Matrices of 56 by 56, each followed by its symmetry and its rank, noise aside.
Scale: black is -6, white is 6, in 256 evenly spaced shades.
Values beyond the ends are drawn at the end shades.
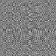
no symmetry, rank five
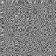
symmetric, rank five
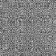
antisymmetric, rank six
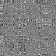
antisymmetric, rank six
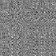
antisymmetric, rank six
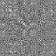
symmetric, rank five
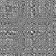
symmetric, rank five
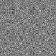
no symmetry, rank seven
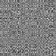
no symmetry, rank six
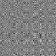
no symmetry, rank five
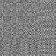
antisymmetric, rank six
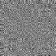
antisymmetric, rank six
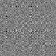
symmetric, rank five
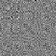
symmetric, rank six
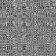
no symmetry, rank five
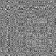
no symmetry, rank six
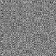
no symmetry, rank seven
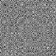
symmetric, rank seven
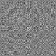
symmetric, rank six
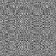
no symmetry, rank five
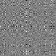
antisymmetric, rank six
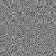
no symmetry, rank five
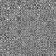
symmetric, rank seven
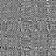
antisymmetric, rank six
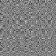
no symmetry, rank five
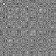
symmetric, rank five
